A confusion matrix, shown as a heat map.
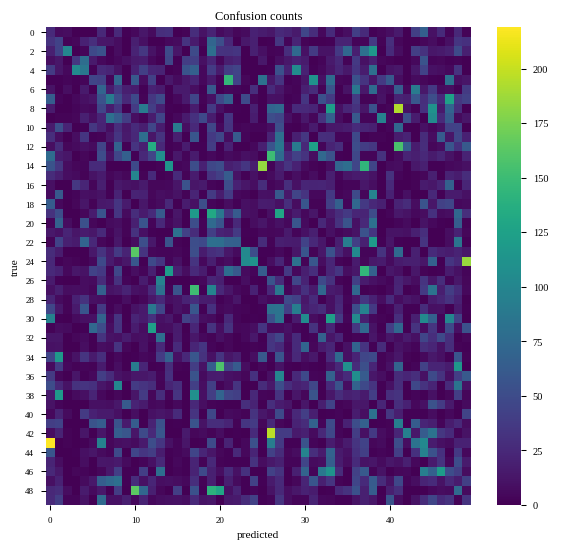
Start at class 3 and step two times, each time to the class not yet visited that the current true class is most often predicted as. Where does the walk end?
29
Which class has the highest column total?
36
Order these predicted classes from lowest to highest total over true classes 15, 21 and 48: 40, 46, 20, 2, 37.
46, 2, 40, 37, 20
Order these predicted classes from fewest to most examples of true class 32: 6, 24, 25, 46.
25, 24, 6, 46
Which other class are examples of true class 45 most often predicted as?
33
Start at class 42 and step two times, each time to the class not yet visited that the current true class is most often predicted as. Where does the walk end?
13
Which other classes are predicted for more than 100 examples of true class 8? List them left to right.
33, 41, 45
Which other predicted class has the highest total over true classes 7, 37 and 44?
8
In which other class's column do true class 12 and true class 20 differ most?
41
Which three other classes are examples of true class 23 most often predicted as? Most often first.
10, 36, 41
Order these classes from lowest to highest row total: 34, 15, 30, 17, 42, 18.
15, 17, 18, 34, 42, 30
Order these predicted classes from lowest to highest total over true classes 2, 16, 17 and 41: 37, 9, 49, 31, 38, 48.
9, 49, 48, 31, 37, 38
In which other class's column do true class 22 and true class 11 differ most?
38
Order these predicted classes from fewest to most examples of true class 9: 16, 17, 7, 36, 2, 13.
2, 16, 17, 13, 36, 7
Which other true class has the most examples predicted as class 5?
31
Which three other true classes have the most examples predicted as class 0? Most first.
43, 30, 13
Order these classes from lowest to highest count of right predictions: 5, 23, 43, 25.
5, 25, 43, 23
